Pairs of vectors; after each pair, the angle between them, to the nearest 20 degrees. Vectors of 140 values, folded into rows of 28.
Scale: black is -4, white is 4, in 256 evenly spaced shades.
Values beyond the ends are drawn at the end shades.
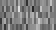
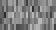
40 degrees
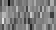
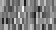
100 degrees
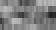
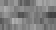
20 degrees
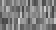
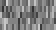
140 degrees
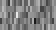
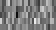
160 degrees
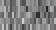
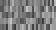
120 degrees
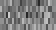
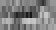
60 degrees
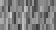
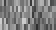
60 degrees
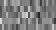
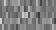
20 degrees
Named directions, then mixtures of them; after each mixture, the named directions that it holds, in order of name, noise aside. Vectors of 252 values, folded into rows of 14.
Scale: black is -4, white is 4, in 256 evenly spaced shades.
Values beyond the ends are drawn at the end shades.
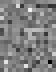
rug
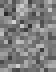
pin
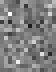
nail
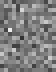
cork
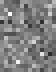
nail.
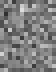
cork, pin.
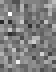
cork, nail.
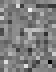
rug.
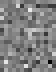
rug.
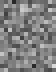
cork, pin.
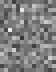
cork.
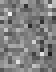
cork, nail.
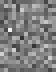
cork.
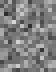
pin.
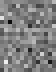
nail, rug.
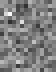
nail, pin.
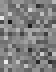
nail, rug.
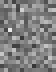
cork.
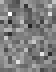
nail.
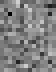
nail, rug.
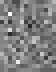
cork, nail.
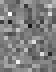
nail.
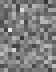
cork.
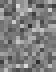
pin, rug.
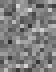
pin, rug.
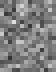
pin.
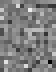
rug.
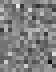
cork, rug.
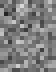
pin.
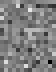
rug.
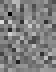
cork, nail.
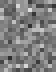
pin, rug.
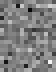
rug.
